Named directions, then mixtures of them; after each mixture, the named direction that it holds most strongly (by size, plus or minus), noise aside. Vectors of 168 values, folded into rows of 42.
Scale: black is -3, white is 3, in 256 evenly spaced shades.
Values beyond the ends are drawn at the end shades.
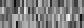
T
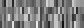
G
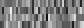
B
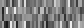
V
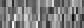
G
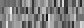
B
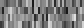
B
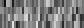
G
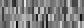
V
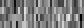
T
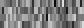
B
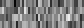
T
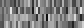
B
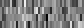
V
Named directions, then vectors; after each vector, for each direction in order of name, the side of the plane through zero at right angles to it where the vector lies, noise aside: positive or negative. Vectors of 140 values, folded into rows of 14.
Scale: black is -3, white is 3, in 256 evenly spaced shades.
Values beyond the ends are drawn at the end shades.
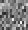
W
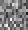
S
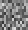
negative, positive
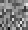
negative, positive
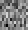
negative, negative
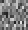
positive, positive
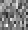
positive, positive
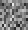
positive, negative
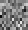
negative, positive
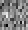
negative, negative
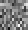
negative, positive
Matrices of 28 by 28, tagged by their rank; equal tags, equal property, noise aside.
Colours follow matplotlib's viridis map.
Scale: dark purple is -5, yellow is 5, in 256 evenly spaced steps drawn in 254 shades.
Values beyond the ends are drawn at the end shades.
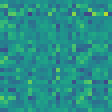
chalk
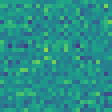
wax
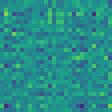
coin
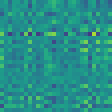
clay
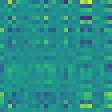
clay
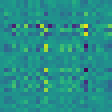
clay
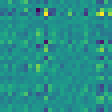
clay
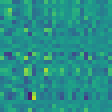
chalk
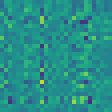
chalk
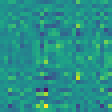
chalk
